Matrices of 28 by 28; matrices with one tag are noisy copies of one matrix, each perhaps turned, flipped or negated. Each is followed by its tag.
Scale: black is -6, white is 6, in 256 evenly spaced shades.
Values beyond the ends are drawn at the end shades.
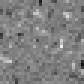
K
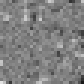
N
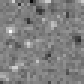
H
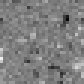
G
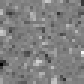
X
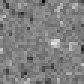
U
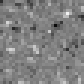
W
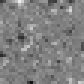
X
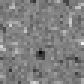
U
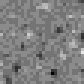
H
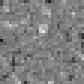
U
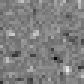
W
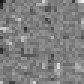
N
